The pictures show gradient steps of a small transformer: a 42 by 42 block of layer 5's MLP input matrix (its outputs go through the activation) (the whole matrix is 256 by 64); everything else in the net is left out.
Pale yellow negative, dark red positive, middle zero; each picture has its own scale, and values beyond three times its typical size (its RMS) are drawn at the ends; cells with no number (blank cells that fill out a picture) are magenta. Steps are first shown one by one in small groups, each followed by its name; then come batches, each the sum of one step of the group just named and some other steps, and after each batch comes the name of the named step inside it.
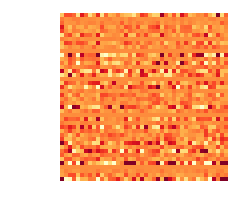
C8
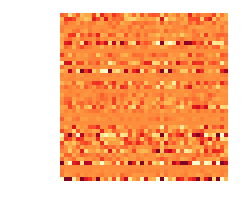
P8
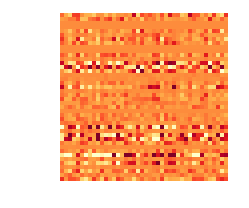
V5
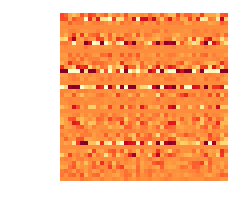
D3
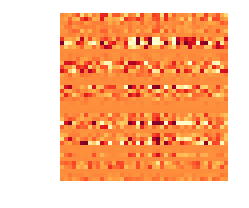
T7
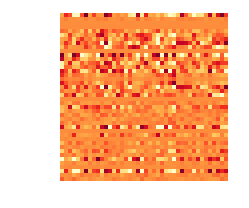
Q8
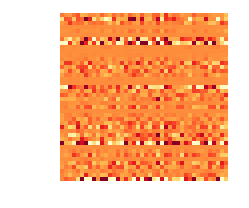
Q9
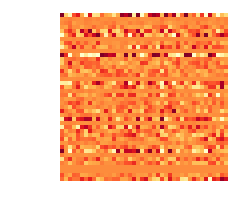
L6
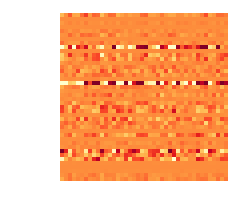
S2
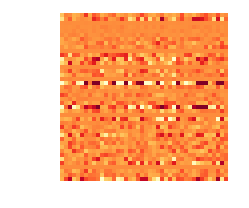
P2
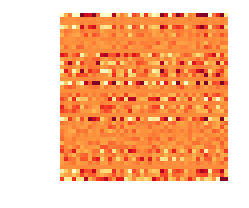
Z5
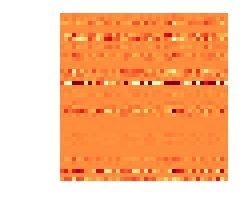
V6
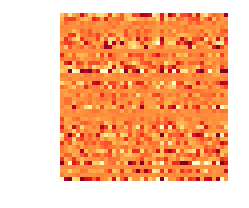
P8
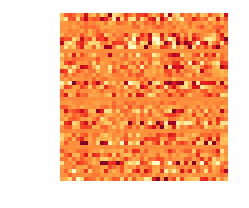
T7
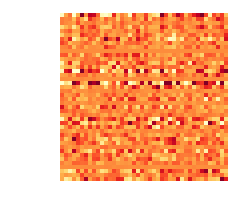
Z5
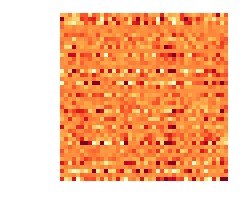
C8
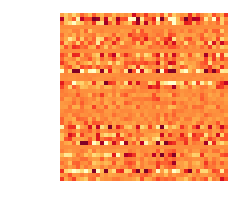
V5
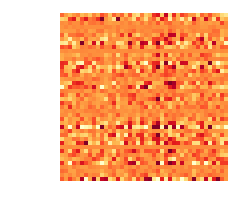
Q9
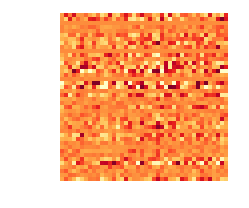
P2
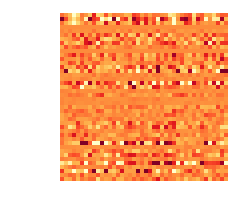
D3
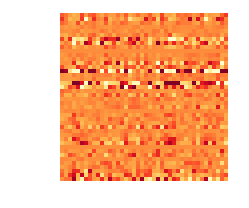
D3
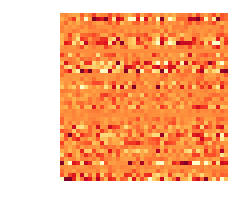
P8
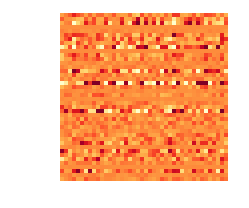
S2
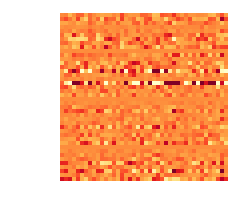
V6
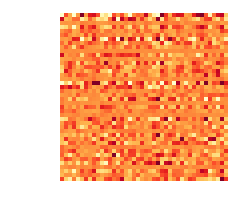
Z5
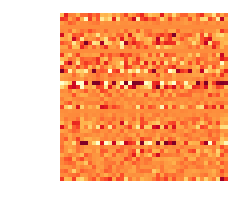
D3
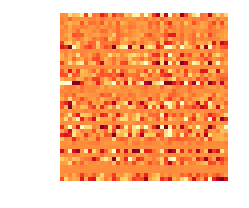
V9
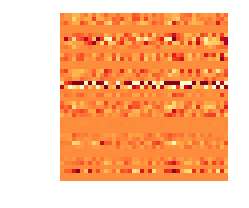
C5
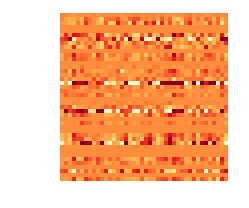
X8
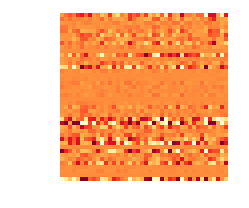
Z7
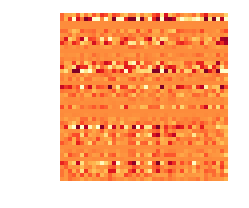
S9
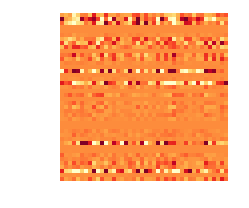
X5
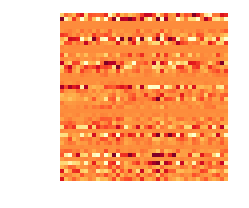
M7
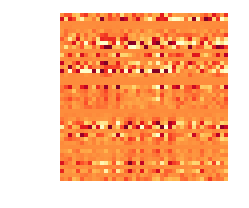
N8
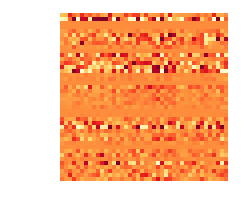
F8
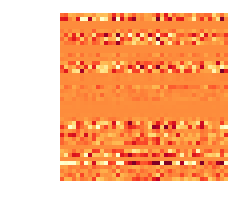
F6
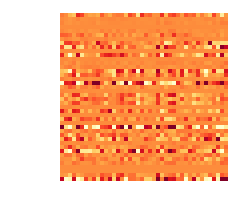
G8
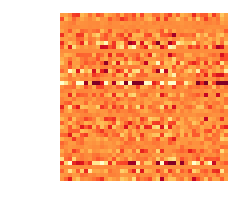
N8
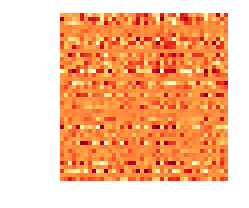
X5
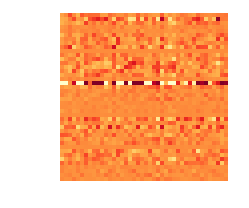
F8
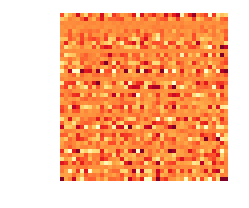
G8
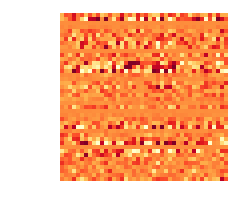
F8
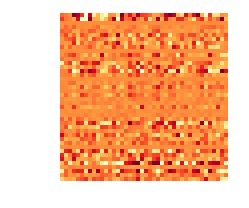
F6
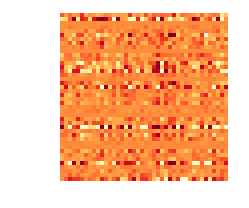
F8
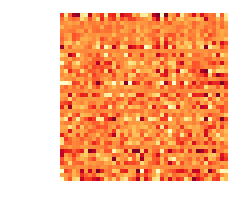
V9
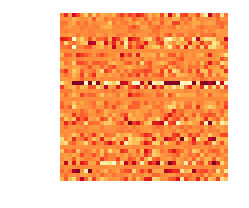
C5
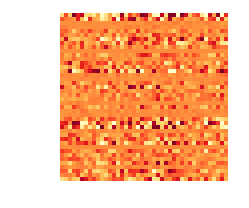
Z7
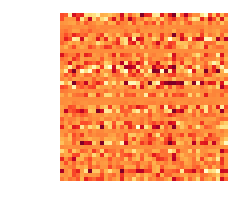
X8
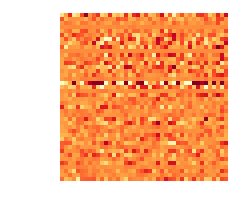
C5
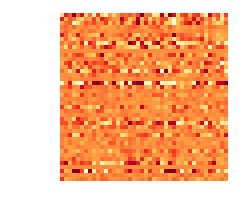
N8
